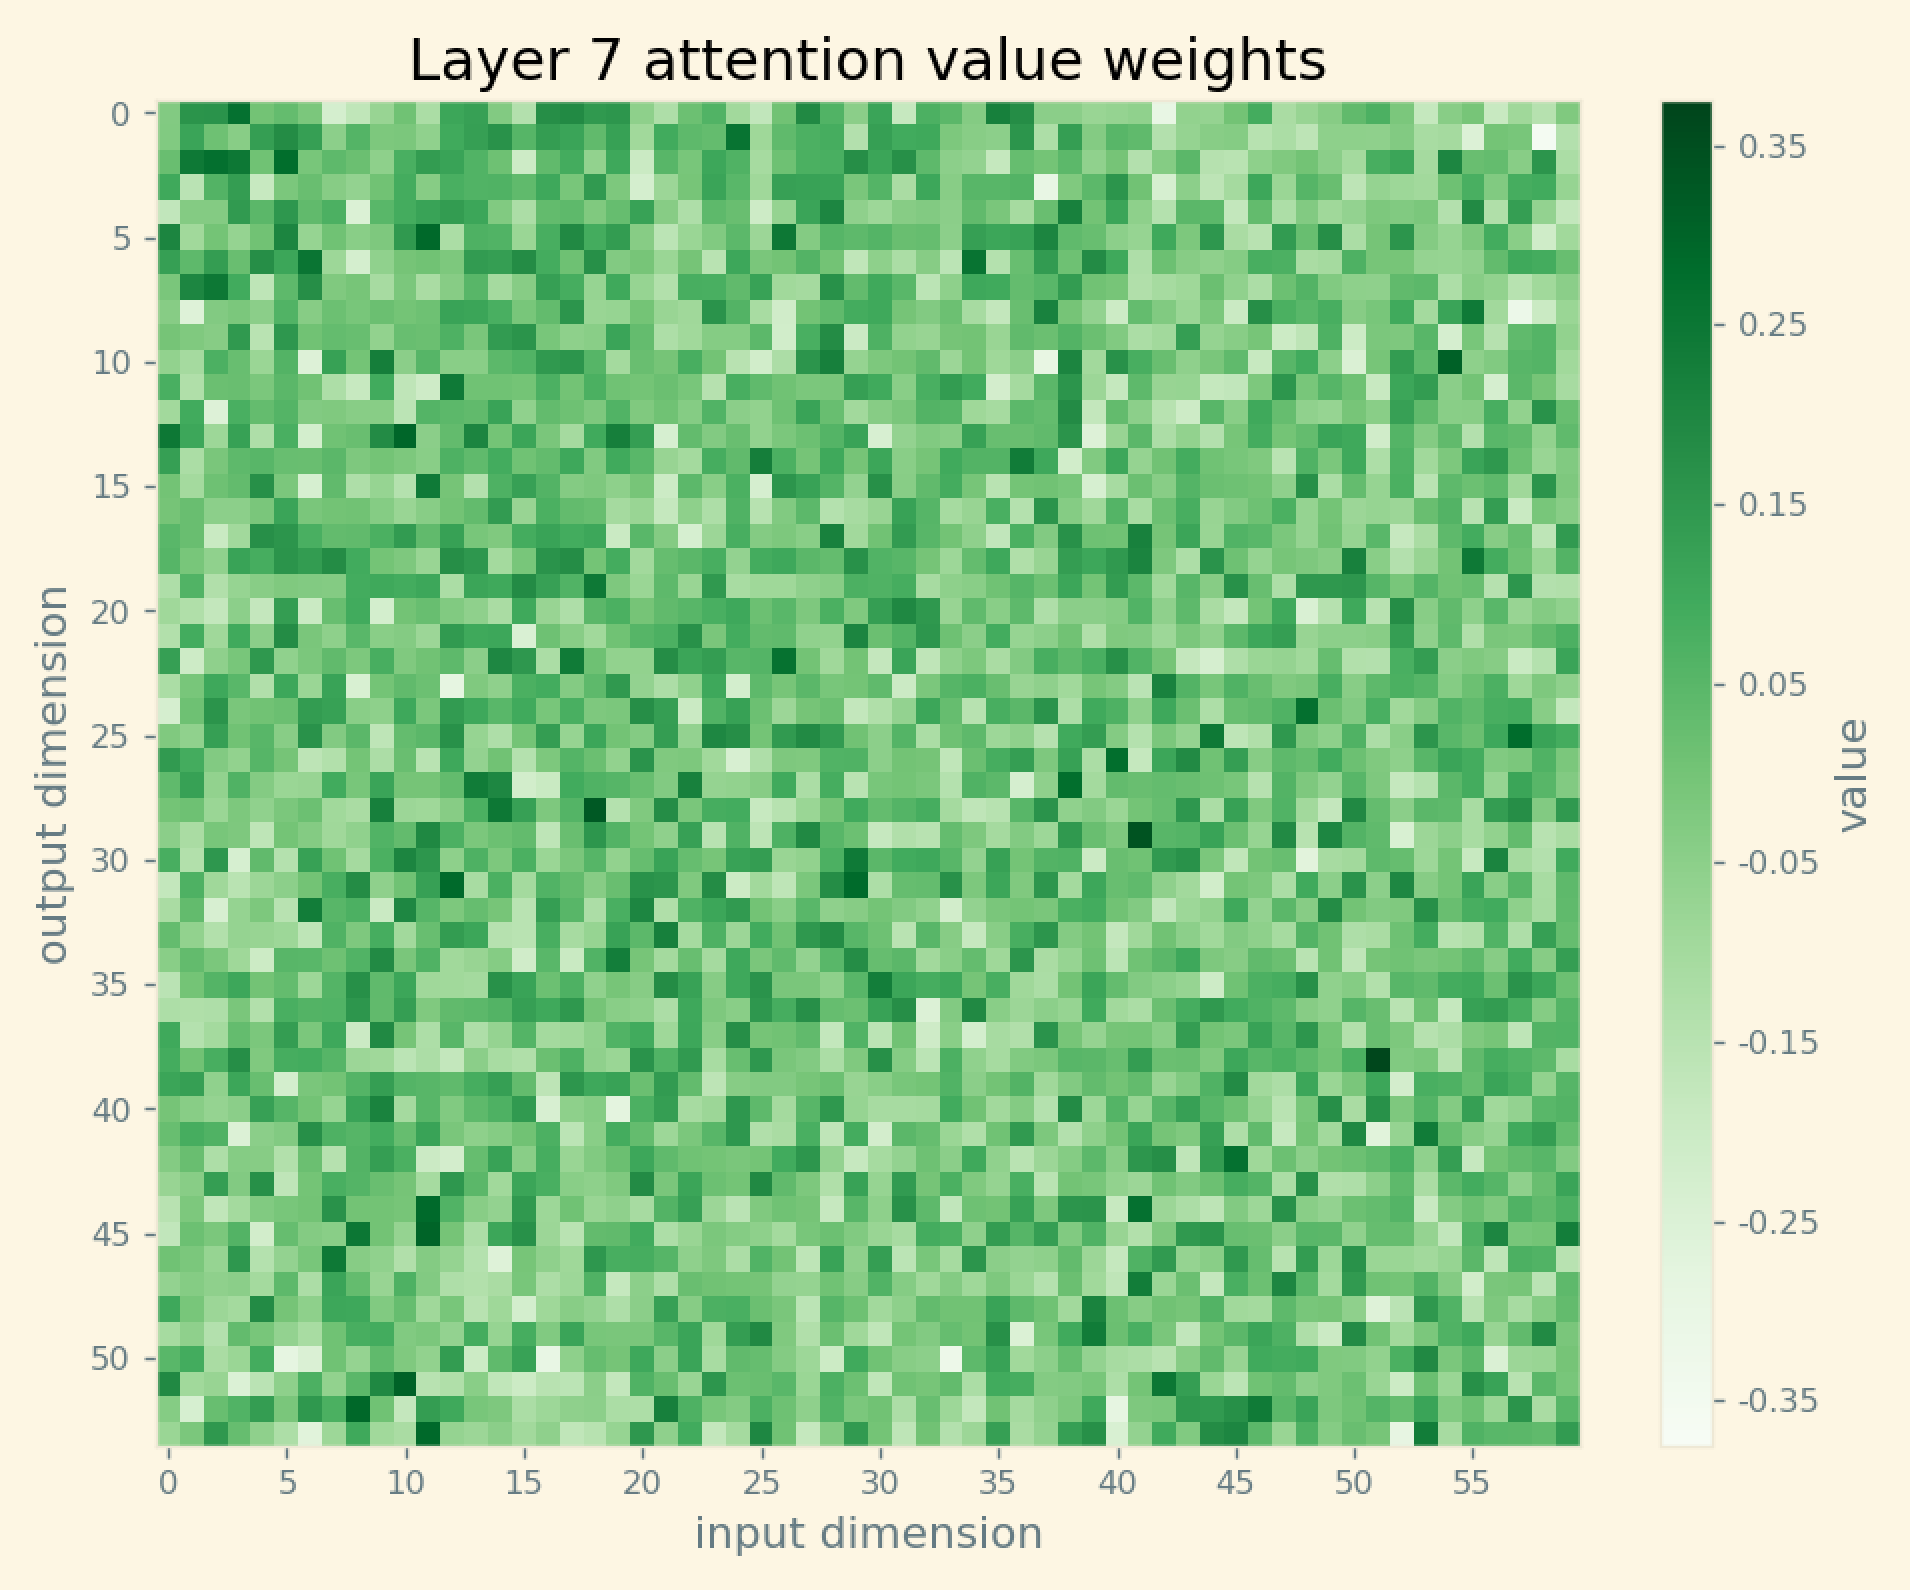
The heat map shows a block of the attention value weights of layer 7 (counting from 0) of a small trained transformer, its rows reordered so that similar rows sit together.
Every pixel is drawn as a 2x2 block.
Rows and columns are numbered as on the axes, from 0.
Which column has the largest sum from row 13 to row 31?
18
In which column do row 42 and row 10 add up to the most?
54
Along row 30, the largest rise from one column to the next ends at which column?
56
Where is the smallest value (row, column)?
1, 58
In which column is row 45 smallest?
4
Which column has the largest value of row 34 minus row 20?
9
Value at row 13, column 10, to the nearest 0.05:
0.3
